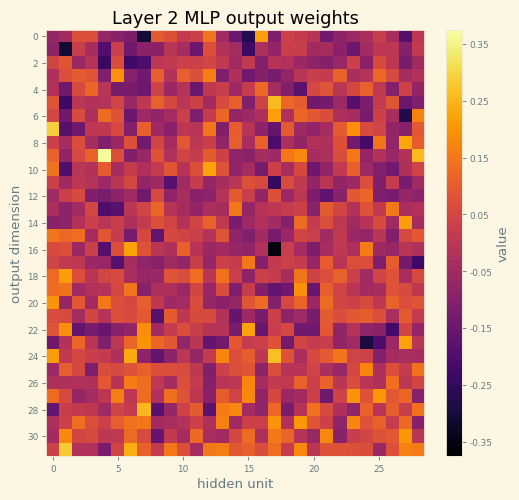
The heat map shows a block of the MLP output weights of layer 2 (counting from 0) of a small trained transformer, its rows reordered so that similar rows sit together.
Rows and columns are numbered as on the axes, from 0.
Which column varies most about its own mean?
17
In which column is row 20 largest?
0
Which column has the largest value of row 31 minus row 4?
1
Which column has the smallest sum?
20
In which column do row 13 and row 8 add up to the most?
14
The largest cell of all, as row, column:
9, 4
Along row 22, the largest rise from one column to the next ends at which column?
15
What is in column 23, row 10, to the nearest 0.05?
0.1
